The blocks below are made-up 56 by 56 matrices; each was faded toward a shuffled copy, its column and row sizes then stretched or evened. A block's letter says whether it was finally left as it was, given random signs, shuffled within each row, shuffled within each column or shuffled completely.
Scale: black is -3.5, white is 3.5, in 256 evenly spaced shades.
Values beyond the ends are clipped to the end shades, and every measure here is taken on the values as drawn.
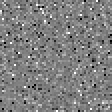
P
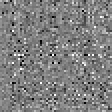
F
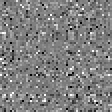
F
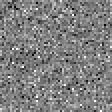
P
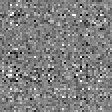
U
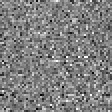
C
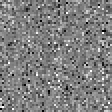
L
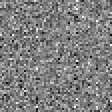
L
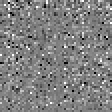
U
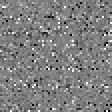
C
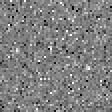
P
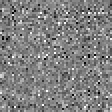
U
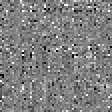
F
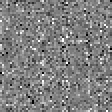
L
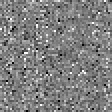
L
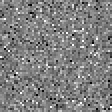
P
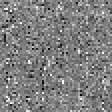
L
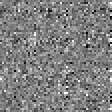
U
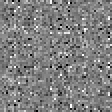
F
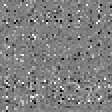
U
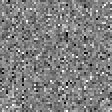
L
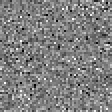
P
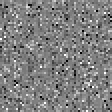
L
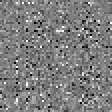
U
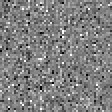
L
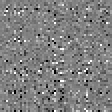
F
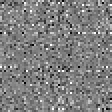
F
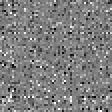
U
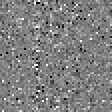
L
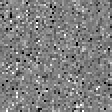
L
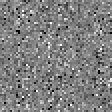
L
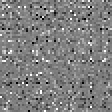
F
